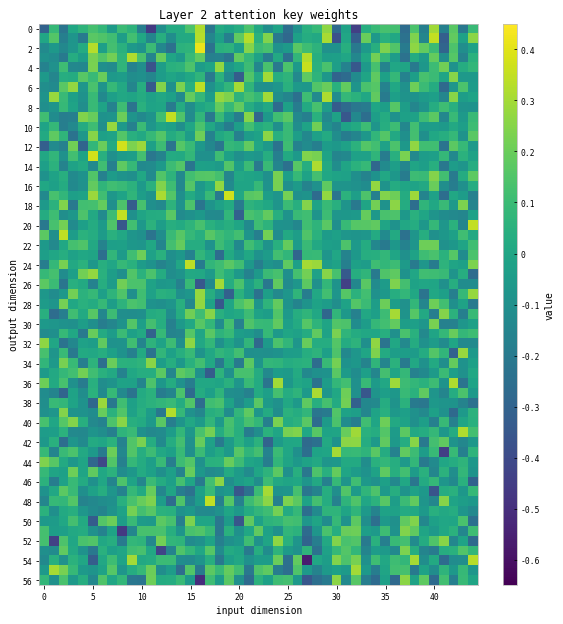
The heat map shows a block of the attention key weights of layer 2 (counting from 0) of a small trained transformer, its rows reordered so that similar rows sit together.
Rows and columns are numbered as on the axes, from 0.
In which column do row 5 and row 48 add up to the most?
23
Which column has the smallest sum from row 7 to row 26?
31
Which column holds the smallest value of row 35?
17
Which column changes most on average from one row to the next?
41
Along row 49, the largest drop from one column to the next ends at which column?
27
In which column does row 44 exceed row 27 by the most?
19
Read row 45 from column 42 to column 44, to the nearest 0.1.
-0.1 0.1 -0.1
